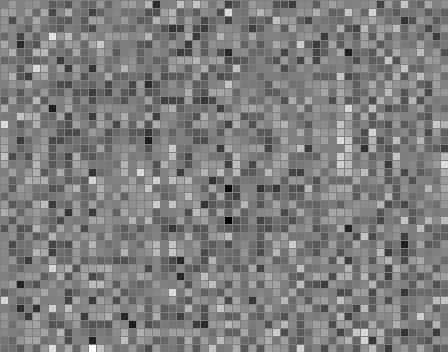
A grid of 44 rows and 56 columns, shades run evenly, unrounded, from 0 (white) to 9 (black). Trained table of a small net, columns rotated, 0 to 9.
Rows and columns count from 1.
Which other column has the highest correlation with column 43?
55
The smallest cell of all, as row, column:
44, 12
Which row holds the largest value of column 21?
13
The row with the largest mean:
29
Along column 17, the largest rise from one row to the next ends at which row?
41
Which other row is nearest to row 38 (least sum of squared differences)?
16
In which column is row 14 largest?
7
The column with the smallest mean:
43
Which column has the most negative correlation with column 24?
1
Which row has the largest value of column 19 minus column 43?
18
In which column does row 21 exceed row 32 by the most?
20
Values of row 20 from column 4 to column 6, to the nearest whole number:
6 3 4
